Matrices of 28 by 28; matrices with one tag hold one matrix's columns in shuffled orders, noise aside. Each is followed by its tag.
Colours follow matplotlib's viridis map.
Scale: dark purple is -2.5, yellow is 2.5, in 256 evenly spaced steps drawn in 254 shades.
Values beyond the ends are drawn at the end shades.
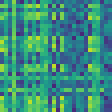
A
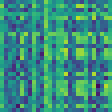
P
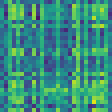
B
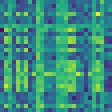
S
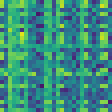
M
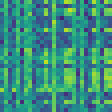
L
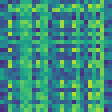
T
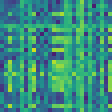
S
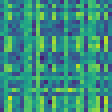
A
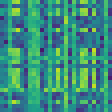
L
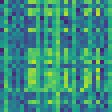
L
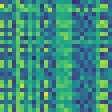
T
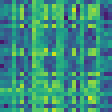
B
